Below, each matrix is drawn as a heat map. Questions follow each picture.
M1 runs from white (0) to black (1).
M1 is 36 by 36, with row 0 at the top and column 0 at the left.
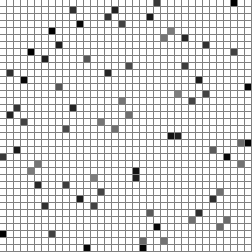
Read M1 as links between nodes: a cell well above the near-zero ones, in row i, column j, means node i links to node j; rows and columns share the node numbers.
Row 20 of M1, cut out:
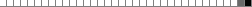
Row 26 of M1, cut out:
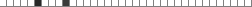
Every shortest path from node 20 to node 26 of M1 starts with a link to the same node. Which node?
node 34
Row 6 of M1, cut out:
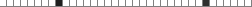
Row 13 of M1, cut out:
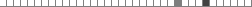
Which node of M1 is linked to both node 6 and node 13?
node 29
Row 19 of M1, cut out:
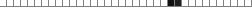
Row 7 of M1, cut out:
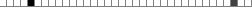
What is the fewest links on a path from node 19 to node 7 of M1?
3
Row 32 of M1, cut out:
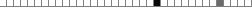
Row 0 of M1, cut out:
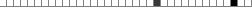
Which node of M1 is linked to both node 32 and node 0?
node 22
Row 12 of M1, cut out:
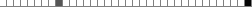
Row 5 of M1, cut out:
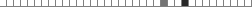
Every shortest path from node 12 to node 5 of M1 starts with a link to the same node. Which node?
node 35
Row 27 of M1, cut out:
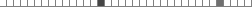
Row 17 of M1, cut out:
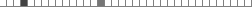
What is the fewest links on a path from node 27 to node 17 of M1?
2
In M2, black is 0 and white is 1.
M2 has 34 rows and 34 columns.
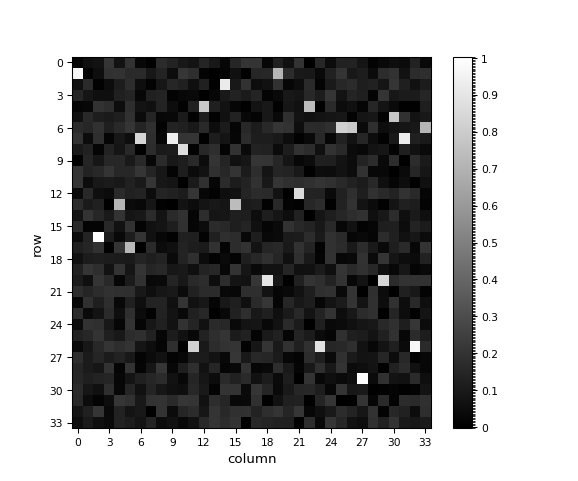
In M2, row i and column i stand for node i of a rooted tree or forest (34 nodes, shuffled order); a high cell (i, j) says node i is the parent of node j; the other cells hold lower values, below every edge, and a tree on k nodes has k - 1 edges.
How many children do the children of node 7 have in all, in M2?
3
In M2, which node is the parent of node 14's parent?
16
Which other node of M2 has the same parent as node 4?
15
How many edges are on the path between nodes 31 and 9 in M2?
2
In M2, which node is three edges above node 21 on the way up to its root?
13
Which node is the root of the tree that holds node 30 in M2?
17
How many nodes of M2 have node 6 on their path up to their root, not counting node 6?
6
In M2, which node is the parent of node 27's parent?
20
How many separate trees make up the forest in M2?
10
